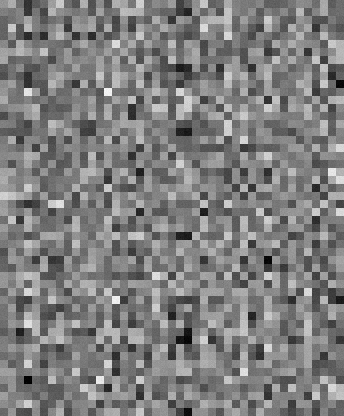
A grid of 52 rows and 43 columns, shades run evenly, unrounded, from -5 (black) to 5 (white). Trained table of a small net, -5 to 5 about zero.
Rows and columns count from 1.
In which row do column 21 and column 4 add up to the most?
41
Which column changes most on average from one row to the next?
4
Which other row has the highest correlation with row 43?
30
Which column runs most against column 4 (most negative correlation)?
13
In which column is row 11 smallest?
43
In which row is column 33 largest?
27
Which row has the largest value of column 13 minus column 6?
48
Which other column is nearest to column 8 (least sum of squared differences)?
7
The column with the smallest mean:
6
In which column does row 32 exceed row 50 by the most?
39
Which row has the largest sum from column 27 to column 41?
14
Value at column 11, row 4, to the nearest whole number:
1
